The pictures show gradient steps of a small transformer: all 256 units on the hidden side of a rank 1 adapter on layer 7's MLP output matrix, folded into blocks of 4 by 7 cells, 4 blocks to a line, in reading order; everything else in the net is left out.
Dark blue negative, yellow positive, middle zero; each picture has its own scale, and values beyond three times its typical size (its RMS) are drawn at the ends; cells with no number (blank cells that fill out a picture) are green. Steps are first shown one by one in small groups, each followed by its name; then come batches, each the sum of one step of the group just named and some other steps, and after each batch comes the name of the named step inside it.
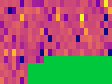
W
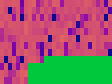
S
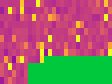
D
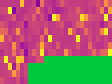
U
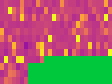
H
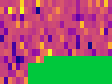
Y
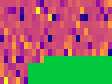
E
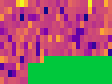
U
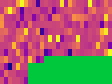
U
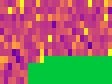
Y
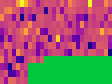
Y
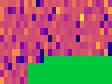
W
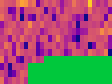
S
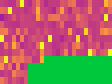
U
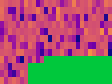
W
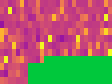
H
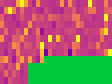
D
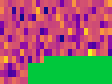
U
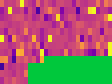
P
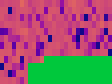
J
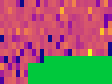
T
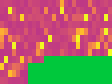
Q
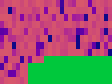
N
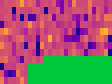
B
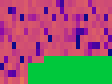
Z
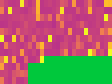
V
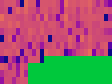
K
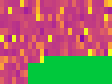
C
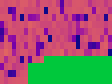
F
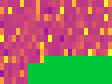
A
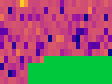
J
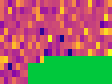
C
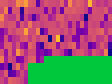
J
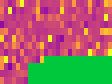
V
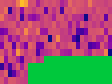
J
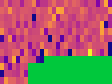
T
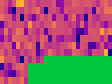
Z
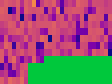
Z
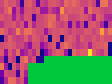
T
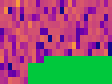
N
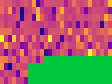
C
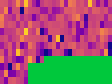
J
